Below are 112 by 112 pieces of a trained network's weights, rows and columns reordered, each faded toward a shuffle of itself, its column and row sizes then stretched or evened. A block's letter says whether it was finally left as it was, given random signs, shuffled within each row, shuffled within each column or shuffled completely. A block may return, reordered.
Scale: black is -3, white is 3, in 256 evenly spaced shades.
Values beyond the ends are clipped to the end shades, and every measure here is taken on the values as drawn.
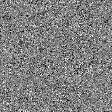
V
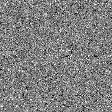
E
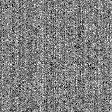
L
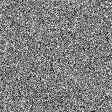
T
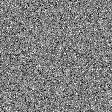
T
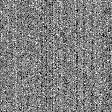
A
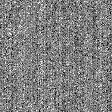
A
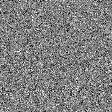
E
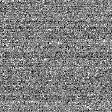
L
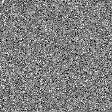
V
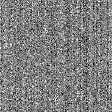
L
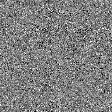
V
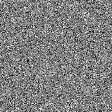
E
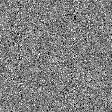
A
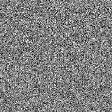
L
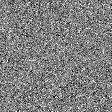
E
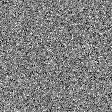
T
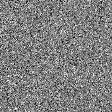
A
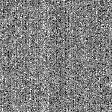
A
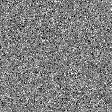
E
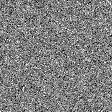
T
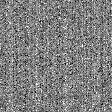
A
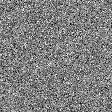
T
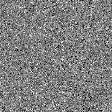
V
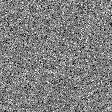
T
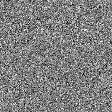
E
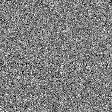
E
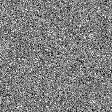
E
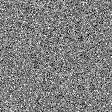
T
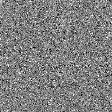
V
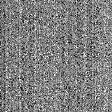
L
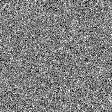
E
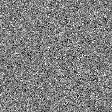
A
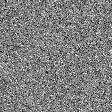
T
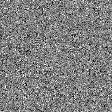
V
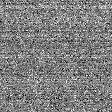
E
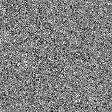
A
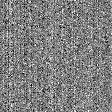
A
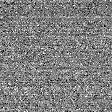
E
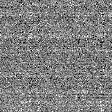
L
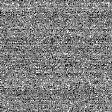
L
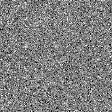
V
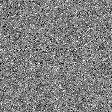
E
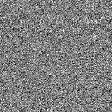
L
